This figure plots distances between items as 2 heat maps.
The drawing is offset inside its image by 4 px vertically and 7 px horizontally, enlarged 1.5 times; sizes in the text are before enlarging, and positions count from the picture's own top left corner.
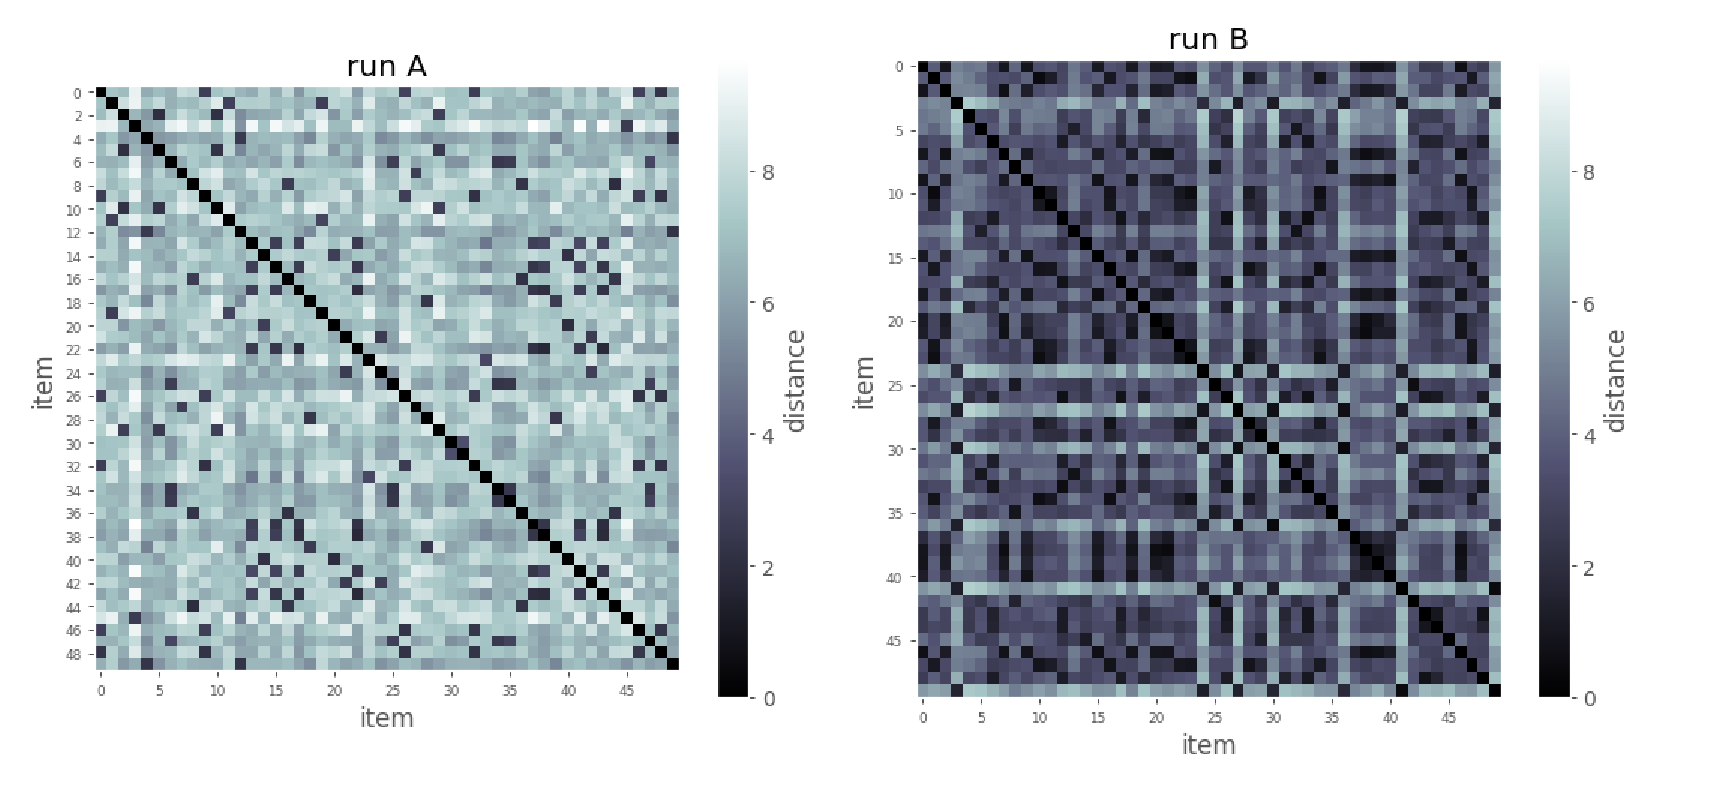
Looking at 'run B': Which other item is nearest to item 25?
42
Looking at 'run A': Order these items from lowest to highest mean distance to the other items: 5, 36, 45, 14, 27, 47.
47, 5, 36, 14, 27, 45
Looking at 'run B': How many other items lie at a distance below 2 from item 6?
8
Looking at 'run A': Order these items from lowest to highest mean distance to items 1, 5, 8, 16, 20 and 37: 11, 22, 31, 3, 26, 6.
22, 11, 6, 31, 26, 3
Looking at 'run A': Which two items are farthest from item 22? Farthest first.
3, 45
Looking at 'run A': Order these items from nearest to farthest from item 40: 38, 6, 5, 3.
5, 3, 6, 38
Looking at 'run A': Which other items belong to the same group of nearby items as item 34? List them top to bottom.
6, 25, 35, 47
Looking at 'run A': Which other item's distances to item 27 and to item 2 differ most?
10
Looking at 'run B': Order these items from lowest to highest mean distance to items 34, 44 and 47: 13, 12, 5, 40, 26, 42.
12, 26, 40, 42, 5, 13
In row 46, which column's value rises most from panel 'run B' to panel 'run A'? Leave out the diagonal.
21
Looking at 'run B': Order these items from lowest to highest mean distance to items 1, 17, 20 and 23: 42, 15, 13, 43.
43, 15, 42, 13
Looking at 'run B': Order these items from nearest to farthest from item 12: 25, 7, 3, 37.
25, 7, 37, 3
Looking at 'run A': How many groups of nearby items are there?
14
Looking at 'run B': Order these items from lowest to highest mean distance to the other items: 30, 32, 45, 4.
45, 32, 4, 30
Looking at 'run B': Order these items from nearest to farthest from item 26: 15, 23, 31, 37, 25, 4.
31, 4, 25, 23, 15, 37
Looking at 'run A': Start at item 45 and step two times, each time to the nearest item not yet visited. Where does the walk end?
12
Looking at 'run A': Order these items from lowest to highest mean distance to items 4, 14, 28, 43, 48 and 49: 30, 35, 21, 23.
35, 30, 21, 23
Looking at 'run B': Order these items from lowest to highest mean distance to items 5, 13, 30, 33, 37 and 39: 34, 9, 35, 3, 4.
9, 35, 34, 4, 3
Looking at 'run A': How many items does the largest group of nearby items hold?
8
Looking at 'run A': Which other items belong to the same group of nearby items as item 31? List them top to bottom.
30
